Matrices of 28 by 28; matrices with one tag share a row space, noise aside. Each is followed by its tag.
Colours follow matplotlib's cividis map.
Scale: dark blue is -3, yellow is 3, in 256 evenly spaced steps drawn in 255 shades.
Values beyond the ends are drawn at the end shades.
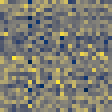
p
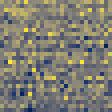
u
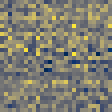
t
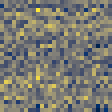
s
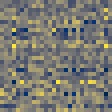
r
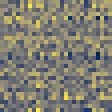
s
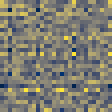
t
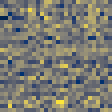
t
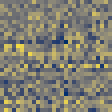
s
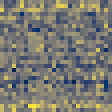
r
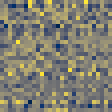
p
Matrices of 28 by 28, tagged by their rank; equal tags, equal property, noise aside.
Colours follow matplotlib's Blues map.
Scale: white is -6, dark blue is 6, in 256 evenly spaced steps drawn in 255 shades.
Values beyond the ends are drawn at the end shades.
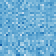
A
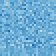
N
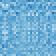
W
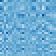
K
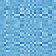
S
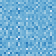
W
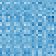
S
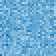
N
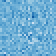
A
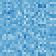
W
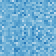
N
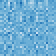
W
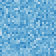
N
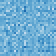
A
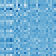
S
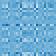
S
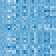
K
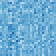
W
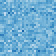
A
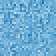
N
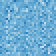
N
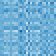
S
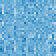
A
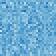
N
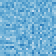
A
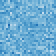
N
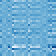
S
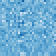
W
